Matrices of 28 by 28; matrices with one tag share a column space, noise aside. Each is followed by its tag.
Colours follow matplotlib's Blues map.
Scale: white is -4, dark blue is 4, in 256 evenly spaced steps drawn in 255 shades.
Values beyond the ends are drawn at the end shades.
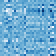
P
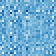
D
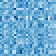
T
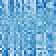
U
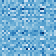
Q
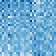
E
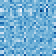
P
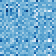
P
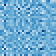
Q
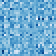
T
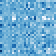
T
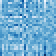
E
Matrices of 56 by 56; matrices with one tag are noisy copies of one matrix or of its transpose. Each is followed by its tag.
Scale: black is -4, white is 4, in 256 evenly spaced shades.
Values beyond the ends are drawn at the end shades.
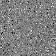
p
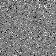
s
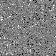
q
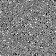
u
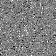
u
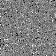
s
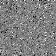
s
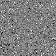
p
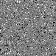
q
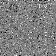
s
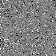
s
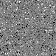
q
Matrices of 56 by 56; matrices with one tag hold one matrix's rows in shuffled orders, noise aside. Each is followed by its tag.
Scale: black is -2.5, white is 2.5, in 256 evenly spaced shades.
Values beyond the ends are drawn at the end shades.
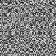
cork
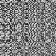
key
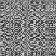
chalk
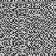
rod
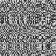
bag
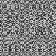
cork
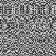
cork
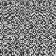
cork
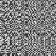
key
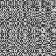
bag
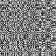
bag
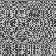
rod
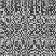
chalk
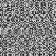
cork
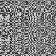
key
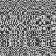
bag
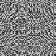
rod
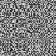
rod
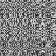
bag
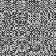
rod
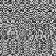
cork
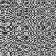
key
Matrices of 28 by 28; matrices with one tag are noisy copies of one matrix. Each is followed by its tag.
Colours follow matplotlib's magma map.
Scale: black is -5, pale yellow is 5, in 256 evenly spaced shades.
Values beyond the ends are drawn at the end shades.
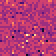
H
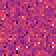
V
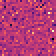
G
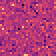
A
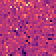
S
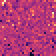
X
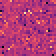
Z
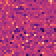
H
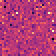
G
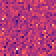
V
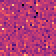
A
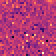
H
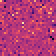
G
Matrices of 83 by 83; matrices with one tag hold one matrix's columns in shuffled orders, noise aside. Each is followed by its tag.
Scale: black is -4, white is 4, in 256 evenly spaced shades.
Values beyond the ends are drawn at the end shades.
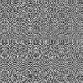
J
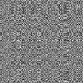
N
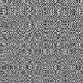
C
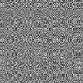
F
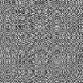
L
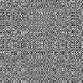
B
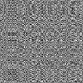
N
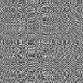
J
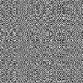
N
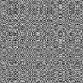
N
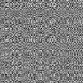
F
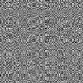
F
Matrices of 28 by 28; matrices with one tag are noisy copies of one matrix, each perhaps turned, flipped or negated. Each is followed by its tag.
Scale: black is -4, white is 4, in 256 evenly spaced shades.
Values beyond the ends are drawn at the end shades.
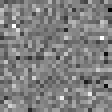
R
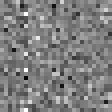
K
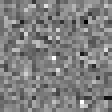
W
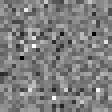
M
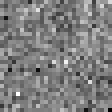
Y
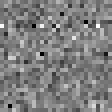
K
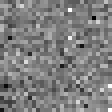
Y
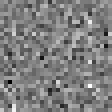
W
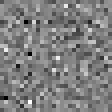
W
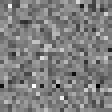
K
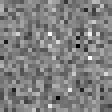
M
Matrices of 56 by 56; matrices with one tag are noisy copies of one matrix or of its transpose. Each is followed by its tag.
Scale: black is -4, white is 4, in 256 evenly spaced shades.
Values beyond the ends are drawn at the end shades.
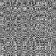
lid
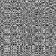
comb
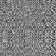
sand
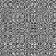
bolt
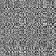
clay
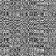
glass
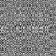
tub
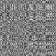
comb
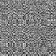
clay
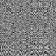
sand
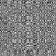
tub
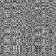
comb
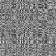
glass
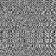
sand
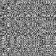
lid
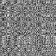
lid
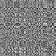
clay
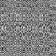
tub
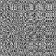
comb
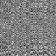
sand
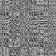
glass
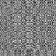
tub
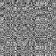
lid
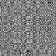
tub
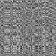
comb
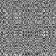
bolt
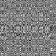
tub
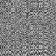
sand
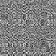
clay
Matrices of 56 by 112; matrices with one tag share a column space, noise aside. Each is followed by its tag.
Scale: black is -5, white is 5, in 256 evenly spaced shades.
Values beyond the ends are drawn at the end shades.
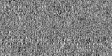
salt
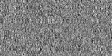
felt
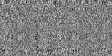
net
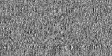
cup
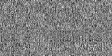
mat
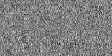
salt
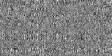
net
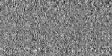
net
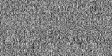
salt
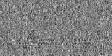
salt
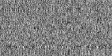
cup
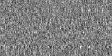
cup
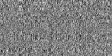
net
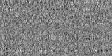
net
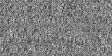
felt
